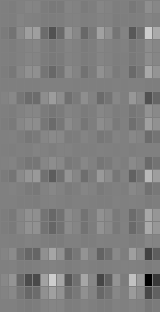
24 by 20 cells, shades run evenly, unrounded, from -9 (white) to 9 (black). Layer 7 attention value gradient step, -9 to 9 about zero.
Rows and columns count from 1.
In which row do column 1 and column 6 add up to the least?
22
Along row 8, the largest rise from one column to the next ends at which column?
19
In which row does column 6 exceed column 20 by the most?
3
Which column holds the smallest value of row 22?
7
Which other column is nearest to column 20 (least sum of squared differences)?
13
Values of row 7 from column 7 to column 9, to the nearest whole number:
0 0 0
